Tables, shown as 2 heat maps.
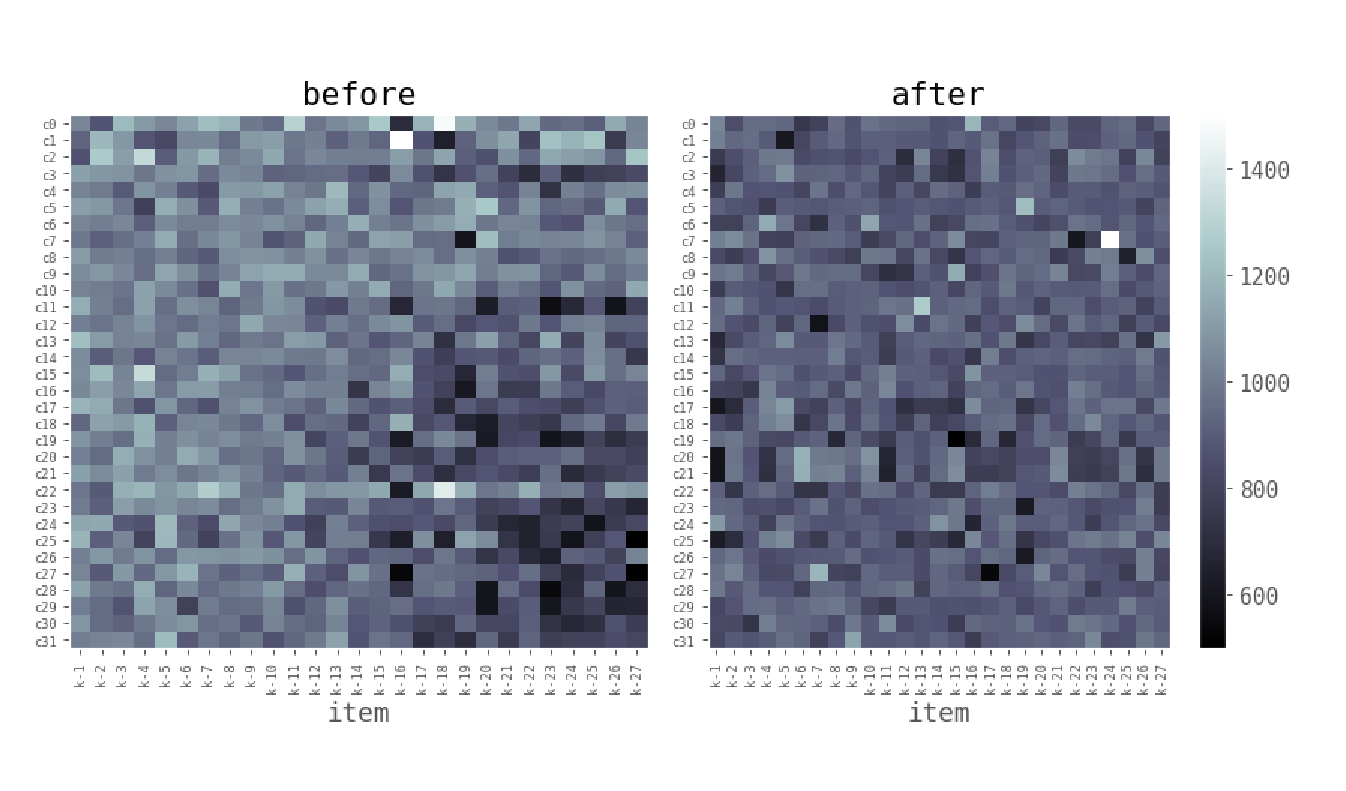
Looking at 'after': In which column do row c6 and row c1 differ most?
k-5
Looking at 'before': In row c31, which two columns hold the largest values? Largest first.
k-5, k-13
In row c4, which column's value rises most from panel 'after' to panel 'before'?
k-13
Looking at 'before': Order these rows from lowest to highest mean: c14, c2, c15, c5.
c14, c15, c5, c2
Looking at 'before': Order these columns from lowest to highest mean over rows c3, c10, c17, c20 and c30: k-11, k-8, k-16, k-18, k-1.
k-18, k-16, k-11, k-8, k-1
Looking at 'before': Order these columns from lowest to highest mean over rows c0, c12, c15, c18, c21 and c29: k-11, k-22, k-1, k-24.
k-24, k-22, k-11, k-1
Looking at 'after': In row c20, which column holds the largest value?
k-6
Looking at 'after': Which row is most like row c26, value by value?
c23
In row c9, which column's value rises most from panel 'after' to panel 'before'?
k-11
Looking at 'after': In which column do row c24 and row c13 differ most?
k-1
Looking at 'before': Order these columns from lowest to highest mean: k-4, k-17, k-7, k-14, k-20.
k-20, k-17, k-14, k-7, k-4
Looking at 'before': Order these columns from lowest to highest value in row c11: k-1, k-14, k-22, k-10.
k-22, k-14, k-10, k-1
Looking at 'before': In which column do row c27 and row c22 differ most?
k-27
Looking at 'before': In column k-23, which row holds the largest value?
c1
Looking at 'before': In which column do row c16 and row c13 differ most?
k-19
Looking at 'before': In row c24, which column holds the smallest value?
k-25
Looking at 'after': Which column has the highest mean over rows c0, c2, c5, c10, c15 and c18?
k-16
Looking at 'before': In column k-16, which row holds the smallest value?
c27
